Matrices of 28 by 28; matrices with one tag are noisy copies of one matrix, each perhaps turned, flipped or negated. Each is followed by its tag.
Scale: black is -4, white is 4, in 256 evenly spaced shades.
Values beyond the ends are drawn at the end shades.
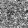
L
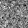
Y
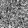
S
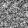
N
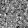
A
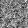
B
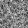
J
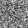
J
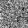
S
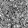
L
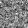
B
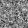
B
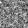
B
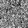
S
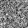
A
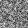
A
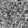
L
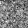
Y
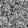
B
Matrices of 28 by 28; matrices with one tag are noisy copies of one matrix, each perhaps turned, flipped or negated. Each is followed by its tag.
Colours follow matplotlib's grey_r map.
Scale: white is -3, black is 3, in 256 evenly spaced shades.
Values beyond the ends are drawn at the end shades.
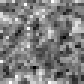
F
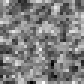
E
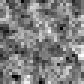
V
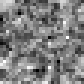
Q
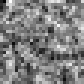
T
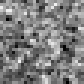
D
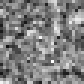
T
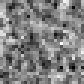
F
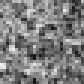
D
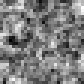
Q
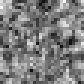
Q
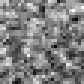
D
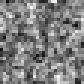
E
